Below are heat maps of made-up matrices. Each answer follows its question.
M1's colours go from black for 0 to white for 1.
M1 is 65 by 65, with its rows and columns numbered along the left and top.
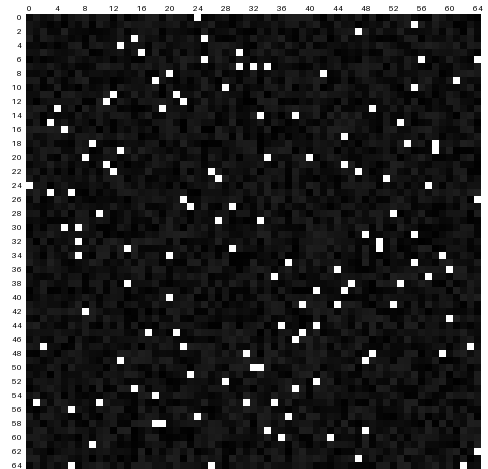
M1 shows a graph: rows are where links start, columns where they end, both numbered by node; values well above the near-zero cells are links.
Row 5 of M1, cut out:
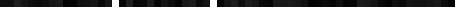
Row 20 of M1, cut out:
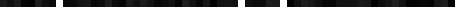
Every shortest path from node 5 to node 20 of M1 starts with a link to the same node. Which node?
node 30
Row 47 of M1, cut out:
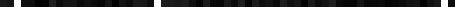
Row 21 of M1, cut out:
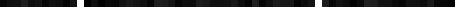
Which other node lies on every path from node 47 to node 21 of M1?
node 22
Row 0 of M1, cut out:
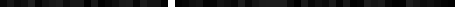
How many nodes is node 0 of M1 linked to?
1
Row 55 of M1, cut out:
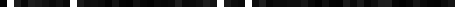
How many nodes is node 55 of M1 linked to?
4
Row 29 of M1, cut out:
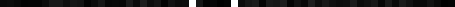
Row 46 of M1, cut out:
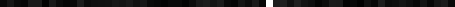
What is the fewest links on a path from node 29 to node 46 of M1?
4
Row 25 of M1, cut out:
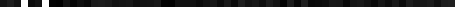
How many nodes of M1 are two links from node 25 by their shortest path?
3
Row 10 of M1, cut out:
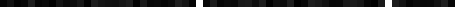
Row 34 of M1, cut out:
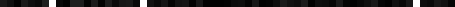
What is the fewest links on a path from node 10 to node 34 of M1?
5
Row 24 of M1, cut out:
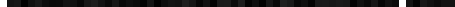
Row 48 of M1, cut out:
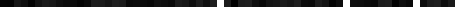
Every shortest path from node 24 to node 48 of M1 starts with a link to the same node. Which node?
node 57
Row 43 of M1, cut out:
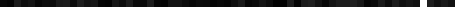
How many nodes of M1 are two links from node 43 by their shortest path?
1
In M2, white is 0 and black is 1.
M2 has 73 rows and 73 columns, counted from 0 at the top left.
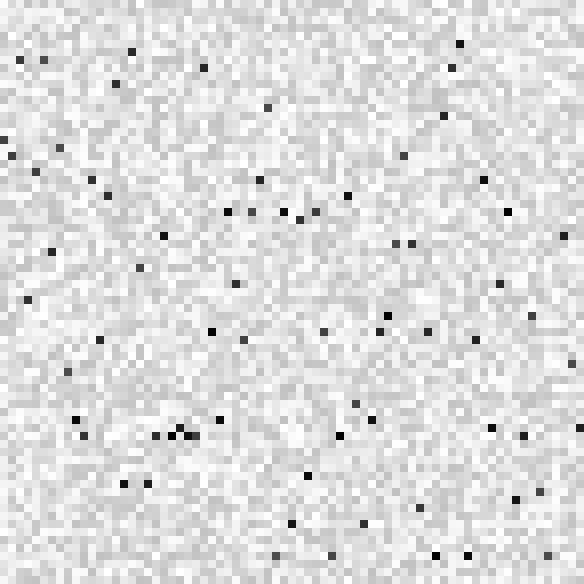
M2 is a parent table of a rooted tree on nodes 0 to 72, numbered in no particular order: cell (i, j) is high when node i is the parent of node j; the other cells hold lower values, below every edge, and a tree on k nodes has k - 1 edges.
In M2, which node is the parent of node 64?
62
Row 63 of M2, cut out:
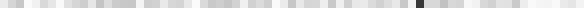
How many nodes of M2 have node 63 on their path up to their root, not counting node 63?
9
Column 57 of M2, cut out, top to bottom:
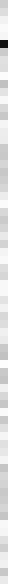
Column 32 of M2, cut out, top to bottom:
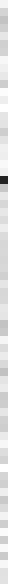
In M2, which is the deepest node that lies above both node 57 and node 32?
22
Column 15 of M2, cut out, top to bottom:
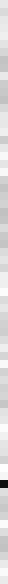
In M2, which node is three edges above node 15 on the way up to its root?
53
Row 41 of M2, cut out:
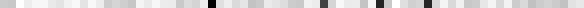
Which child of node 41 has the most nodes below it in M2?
26
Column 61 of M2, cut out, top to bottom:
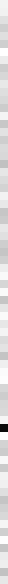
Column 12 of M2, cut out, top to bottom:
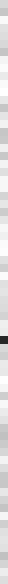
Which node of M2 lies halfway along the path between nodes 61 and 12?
69
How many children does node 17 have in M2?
1
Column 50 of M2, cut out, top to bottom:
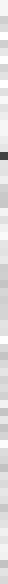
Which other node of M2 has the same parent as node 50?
1
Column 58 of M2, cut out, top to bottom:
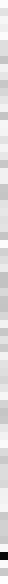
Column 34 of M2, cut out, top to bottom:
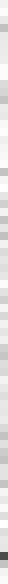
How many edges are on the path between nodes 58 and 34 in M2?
2
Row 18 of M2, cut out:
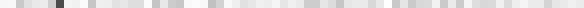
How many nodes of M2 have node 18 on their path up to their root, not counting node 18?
4
